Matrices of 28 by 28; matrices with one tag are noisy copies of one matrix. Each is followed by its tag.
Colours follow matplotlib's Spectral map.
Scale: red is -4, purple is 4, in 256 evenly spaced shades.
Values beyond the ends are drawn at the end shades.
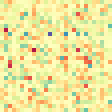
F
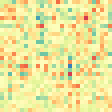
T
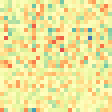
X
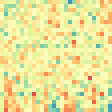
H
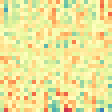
H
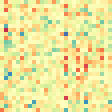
F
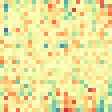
H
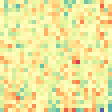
H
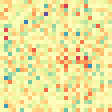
F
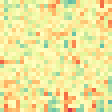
H
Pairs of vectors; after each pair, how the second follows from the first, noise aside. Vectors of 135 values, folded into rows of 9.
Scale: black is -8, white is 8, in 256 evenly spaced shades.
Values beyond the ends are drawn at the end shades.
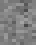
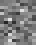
reversed, negated, scaled up.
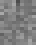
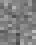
reversed.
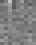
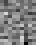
reversed, negated, scaled up.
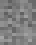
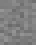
wrapped around, negated, shrunk.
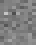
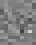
reversed.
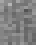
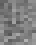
reversed.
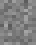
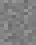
shrunk.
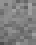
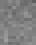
reversed, shrunk.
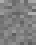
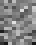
reversed, negated, scaled up.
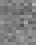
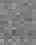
reversed, shrunk.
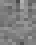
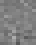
reversed, partly zeroed.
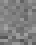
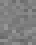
shrunk.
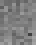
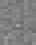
wrapped around, negated, shrunk.
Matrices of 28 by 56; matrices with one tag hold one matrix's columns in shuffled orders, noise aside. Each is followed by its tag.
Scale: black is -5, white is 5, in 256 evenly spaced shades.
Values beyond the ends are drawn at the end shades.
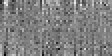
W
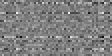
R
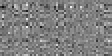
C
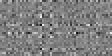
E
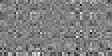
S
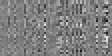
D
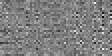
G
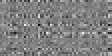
E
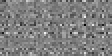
E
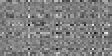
E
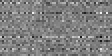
R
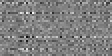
R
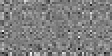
S
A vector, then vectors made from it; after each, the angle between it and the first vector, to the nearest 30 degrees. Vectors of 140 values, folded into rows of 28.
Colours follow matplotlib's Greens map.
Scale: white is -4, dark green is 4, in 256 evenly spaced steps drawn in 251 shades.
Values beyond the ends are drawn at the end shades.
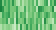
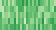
150 degrees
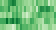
60 degrees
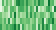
150 degrees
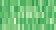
60 degrees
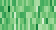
60 degrees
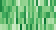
30 degrees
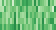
150 degrees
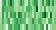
90 degrees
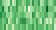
90 degrees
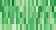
30 degrees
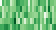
120 degrees
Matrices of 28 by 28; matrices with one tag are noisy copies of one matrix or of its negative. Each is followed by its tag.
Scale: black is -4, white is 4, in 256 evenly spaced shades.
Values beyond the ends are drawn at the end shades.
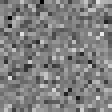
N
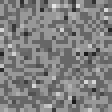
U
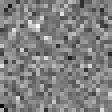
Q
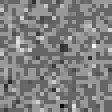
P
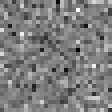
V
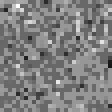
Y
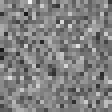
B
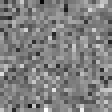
N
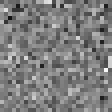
Y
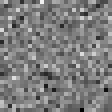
N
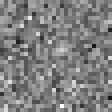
P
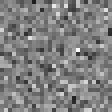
U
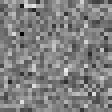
V
